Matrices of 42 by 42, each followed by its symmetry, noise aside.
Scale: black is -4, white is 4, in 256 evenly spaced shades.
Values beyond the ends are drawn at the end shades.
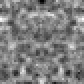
mirrored left to right.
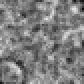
symmetric across the other diagonal.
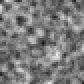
symmetric.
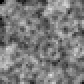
symmetric.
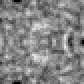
mirrored top to bottom.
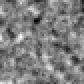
antisymmetric.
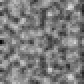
mirrored top to bottom.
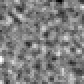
antisymmetric.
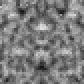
mirrored left to right.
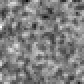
antisymmetric.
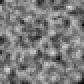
symmetric.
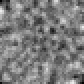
symmetric across the other diagonal.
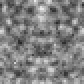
mirrored left to right.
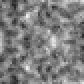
mirrored top to bottom.
